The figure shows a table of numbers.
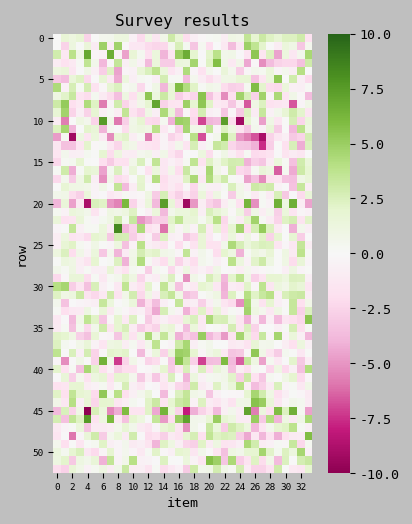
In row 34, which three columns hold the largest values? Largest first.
33, 20, 4
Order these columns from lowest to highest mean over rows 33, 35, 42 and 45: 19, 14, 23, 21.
19, 21, 23, 14
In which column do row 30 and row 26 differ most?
22
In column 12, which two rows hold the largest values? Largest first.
7, 36
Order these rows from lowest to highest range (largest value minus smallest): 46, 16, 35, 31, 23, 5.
35, 31, 5, 16, 46, 23
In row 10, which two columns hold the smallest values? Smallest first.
24, 19
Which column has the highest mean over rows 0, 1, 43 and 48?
8
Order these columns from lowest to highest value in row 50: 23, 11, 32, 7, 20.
11, 20, 23, 7, 32
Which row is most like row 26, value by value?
4
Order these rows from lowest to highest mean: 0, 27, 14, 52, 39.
39, 14, 52, 27, 0
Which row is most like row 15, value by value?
17
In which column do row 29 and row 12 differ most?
2
